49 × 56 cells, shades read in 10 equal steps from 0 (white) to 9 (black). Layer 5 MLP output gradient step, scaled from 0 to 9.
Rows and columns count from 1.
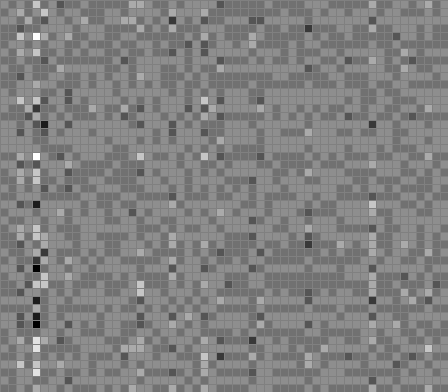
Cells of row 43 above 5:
3
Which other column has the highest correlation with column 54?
17
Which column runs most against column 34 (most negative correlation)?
6
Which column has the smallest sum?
5
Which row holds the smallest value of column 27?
14
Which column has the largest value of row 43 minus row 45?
32
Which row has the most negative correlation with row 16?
36
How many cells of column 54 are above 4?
18
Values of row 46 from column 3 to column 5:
2 5 2
